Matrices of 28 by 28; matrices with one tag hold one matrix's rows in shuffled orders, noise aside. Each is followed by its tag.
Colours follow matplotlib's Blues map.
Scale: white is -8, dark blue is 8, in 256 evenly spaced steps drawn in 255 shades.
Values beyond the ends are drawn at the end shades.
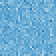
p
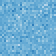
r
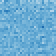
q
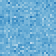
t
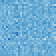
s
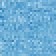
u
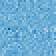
s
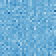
s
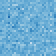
t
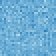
r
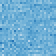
u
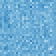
p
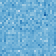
r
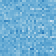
q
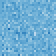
s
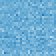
q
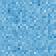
s
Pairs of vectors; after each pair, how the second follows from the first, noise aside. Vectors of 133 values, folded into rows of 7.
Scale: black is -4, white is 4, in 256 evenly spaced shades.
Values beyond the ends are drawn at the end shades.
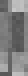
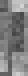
copied.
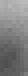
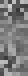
sign-scrambled.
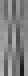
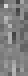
reversed, negated, partly zeroed.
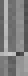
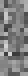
sign-scrambled.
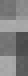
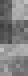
reversed.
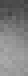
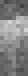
wrapped around, negated.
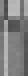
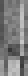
reversed.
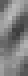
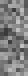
shuffled.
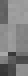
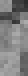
reversed.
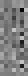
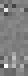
reversed, negated, partly zeroed.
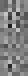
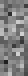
shuffled.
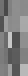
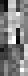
reversed, negated, scaled up.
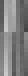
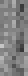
reversed, negated, partly zeroed.
